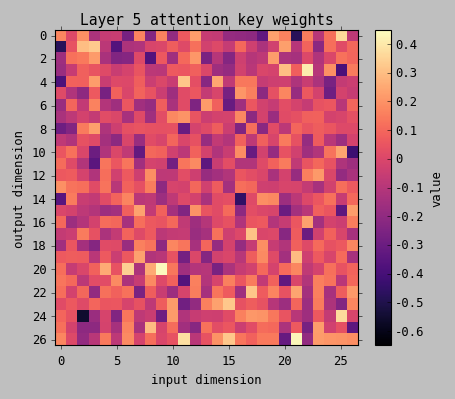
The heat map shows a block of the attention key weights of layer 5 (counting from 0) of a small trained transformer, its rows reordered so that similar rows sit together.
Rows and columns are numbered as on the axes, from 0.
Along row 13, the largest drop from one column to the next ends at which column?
9
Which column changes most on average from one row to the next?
25
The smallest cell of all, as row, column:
24, 2
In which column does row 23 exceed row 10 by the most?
26
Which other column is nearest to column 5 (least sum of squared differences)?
4
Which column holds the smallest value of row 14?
16
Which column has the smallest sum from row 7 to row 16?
13
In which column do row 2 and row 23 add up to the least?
8
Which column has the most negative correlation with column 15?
20
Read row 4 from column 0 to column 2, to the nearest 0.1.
-0.4 0.1 0.1
